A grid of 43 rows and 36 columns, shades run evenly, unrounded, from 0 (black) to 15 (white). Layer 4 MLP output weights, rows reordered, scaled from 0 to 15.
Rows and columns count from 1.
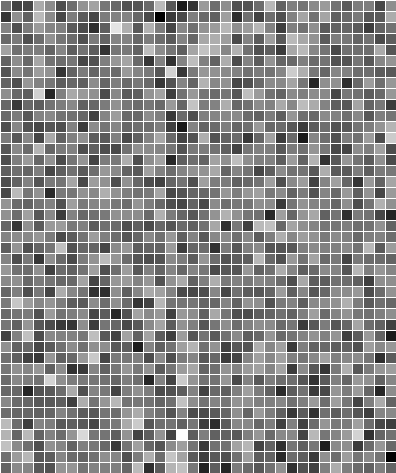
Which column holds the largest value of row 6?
18
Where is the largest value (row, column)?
40, 17
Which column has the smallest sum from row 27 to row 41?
19
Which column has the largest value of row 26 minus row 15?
16
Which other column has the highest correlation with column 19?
27
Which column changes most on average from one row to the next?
36
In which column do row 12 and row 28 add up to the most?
2
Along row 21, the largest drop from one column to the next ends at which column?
21
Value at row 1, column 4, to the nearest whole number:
10
